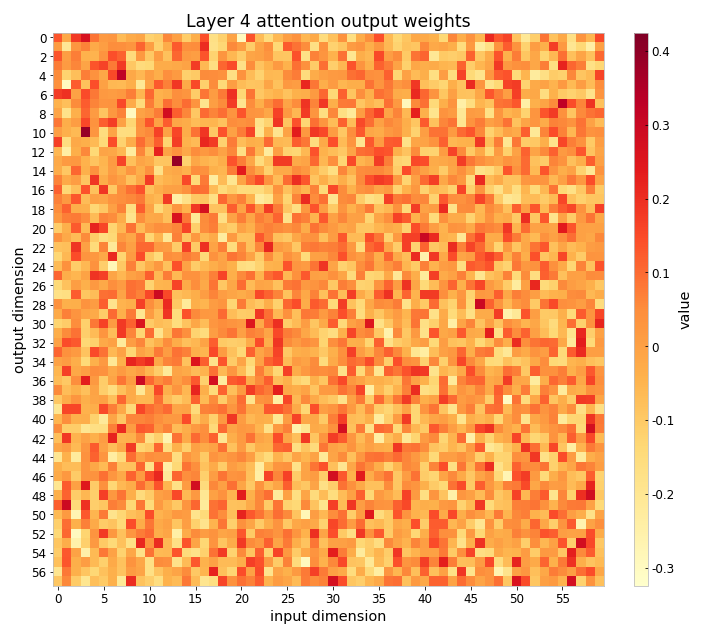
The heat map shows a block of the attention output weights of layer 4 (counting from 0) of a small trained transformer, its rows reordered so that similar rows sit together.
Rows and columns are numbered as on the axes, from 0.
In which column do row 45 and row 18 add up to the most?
42
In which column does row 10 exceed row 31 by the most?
3
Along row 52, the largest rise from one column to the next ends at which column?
33
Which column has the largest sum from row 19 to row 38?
23
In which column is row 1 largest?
16
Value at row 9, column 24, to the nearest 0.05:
0.2
